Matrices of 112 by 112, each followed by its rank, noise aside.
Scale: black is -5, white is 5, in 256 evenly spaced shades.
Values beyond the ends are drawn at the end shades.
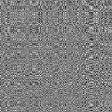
four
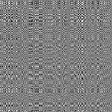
two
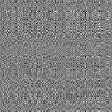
four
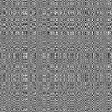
two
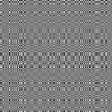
one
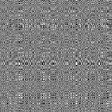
four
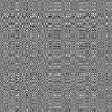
three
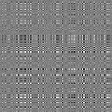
one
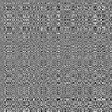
three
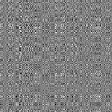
four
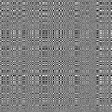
one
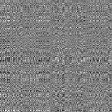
four
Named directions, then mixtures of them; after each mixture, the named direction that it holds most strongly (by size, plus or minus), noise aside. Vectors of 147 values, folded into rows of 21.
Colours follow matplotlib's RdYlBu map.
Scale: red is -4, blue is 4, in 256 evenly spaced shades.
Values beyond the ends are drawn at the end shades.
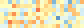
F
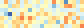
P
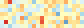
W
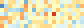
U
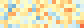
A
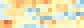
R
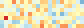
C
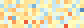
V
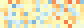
F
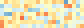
P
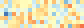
P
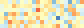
F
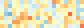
P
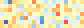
W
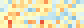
F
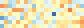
U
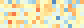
F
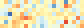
P
